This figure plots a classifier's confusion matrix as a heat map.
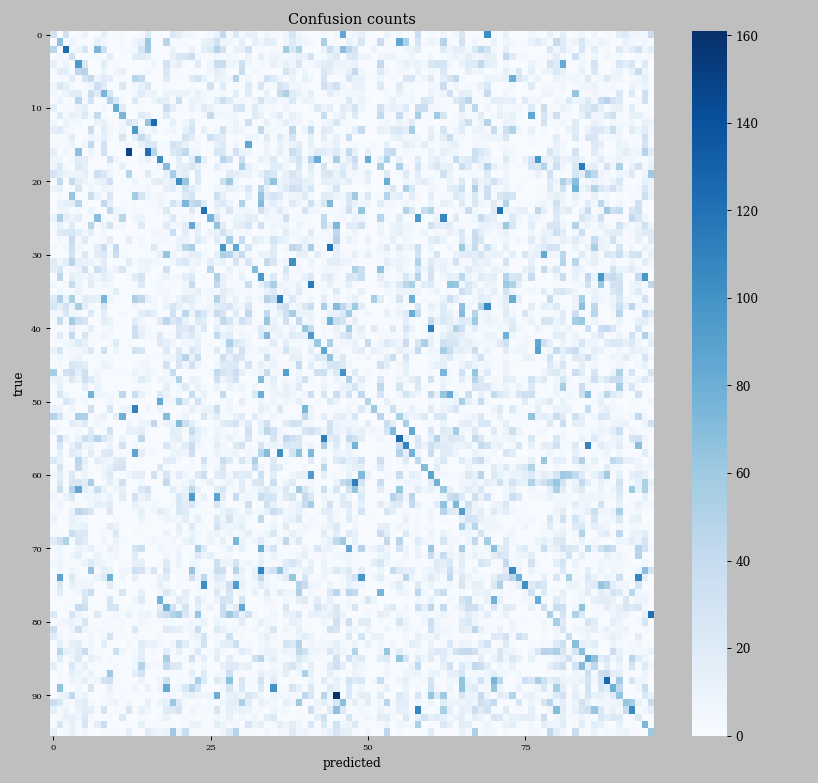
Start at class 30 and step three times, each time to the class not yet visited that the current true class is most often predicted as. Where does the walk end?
84
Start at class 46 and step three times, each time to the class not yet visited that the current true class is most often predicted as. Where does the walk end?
29
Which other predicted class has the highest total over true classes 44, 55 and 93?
43
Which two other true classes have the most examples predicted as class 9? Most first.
74, 87
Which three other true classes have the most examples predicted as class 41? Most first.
34, 60, 57
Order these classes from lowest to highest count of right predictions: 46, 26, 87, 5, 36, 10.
87, 5, 26, 10, 46, 36
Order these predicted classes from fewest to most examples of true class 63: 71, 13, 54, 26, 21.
71, 21, 13, 54, 26
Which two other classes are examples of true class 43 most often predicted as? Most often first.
77, 62
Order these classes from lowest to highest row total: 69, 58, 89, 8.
8, 69, 58, 89
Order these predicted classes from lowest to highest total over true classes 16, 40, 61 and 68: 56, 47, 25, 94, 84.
25, 56, 84, 94, 47
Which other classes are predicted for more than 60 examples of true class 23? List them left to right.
21, 33, 44
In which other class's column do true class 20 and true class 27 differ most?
53
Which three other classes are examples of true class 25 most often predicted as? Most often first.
62, 58, 7
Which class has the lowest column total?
51
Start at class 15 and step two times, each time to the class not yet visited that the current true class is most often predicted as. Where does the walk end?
38
